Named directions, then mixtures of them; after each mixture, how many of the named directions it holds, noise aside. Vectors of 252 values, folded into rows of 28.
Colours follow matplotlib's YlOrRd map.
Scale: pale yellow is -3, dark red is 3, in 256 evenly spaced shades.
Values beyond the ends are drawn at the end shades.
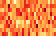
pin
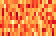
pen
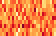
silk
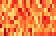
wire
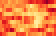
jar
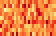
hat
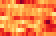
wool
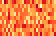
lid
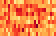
four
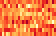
three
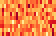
one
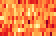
four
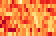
three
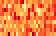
four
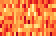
two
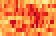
one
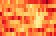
one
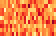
two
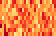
two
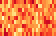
four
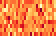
two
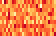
one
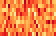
three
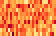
four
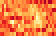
two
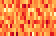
one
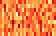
two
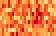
three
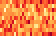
four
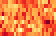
four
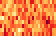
four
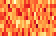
one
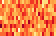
three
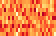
one
